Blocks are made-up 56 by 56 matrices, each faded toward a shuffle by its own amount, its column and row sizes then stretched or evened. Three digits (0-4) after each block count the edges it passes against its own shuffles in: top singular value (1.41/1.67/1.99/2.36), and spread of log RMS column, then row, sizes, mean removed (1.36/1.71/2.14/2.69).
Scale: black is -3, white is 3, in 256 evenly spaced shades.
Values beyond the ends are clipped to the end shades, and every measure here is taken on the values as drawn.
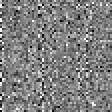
3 3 0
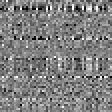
4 0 4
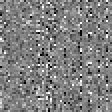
2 4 0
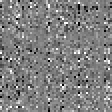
2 4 2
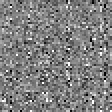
0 3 1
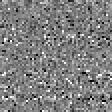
0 1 2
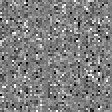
0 4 1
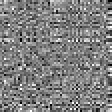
4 2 3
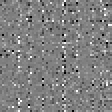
2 3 2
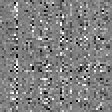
3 4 2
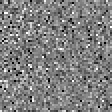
1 2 1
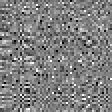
4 1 0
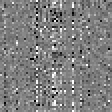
3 4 1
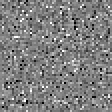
0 2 1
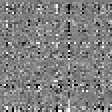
2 3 4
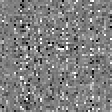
1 4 1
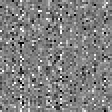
1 4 0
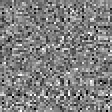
3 0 3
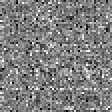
2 1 2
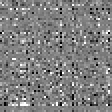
3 3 4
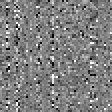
2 4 0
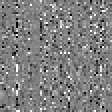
2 4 0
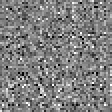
1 3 3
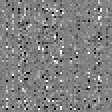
0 4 2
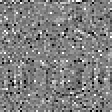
2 0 2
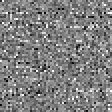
1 0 2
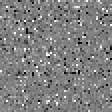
1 1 1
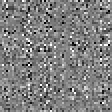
2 4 2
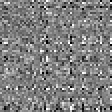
3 3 4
